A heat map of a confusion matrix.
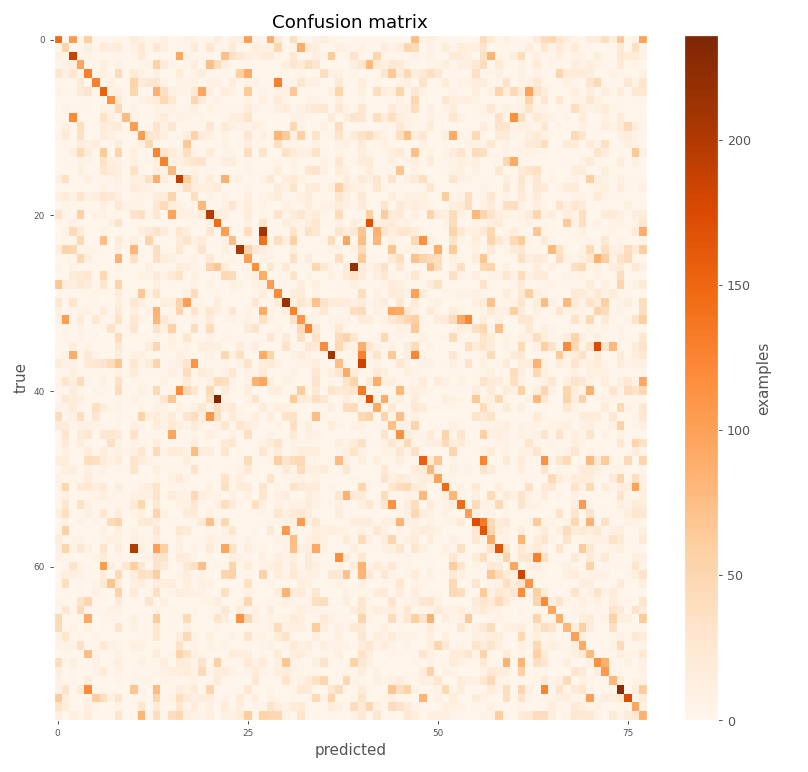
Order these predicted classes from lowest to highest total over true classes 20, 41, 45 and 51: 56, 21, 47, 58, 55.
47, 58, 56, 55, 21
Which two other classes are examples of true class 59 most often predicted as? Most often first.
63, 37
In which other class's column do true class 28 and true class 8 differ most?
0
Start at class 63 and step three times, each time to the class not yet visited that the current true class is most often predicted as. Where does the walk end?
16
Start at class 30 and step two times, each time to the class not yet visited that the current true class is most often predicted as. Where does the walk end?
37
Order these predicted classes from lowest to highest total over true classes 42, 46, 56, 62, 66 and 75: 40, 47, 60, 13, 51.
60, 51, 47, 40, 13
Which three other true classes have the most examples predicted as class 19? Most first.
6, 60, 72
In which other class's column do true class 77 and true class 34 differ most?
11
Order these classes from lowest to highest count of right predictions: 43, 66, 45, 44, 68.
43, 44, 66, 68, 45
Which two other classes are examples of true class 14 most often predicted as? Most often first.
60, 59
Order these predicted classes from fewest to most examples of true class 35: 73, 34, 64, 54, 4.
4, 34, 54, 64, 73
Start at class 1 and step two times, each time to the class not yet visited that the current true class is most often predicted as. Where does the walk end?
54
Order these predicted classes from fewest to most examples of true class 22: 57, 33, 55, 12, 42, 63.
55, 12, 33, 57, 63, 42
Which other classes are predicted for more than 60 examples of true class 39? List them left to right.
26, 27, 42, 77
